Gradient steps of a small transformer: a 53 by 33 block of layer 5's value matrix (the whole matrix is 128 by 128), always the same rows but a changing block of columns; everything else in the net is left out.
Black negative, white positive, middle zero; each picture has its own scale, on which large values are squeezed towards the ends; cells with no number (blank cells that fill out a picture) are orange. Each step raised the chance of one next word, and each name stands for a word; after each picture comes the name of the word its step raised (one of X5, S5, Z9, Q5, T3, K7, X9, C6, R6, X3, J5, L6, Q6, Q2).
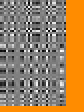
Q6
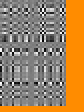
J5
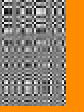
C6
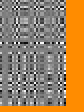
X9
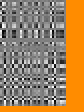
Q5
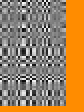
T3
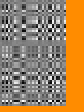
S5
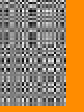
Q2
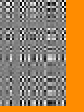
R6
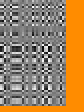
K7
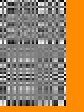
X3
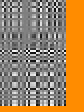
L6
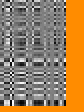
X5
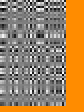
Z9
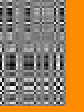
C6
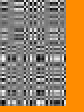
R6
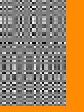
X9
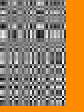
Q5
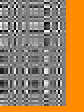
Q6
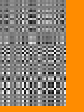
L6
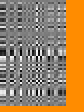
T3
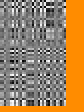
L6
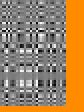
Q6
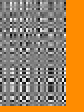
Z9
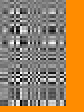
X3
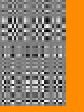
S5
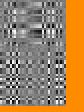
Q5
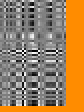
L6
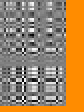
Z9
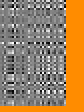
X9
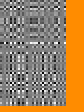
X9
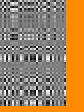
R6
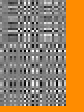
Q6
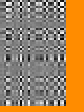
R6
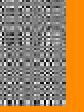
X5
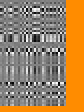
J5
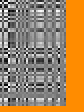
Q2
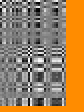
Q2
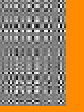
S5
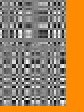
Q5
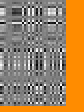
C6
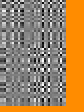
Q2
